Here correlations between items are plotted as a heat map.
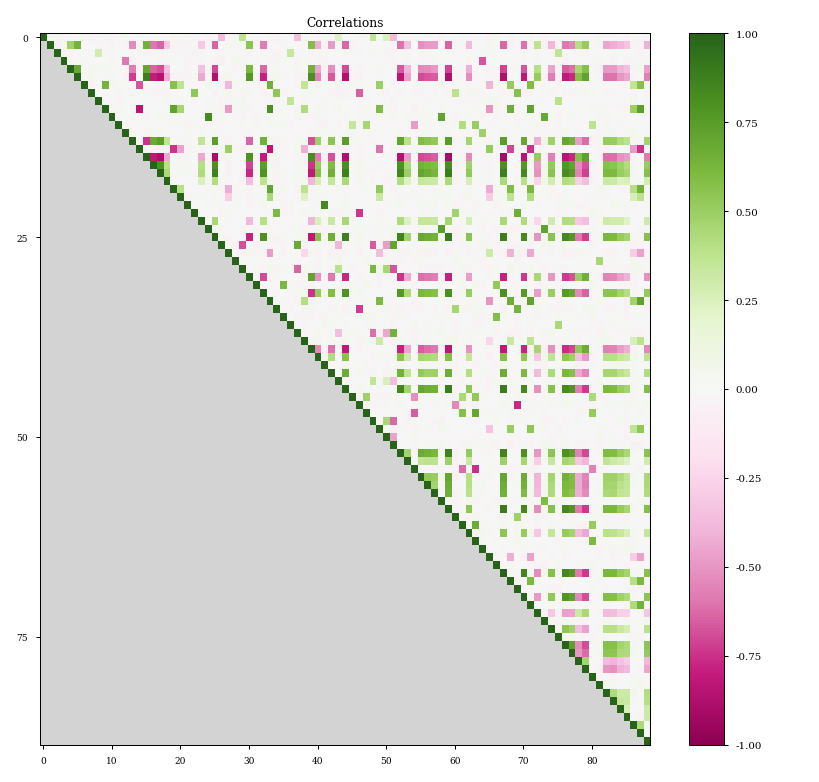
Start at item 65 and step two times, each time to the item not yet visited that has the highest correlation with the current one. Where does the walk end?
27
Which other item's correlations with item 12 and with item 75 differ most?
3
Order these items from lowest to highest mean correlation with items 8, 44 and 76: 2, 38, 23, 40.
38, 2, 23, 40
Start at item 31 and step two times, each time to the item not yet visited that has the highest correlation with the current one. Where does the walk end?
66
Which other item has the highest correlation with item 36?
75
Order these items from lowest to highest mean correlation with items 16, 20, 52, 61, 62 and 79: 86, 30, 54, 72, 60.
30, 72, 54, 60, 86
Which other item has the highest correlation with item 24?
10
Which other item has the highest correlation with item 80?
63
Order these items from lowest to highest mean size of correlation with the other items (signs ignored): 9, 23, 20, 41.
41, 20, 9, 23
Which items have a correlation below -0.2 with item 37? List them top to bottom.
0, 29, 43, 48, 50
